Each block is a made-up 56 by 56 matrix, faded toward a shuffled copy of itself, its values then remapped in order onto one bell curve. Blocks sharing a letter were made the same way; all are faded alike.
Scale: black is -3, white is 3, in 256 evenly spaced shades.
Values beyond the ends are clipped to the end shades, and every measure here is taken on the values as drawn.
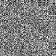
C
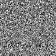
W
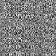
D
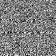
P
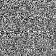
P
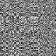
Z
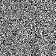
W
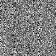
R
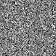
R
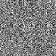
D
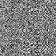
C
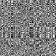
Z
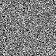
W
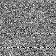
P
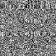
D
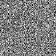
R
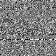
P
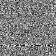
P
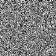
W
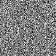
R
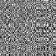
Z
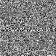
P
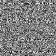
P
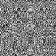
D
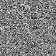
P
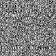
C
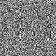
C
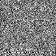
P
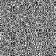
C
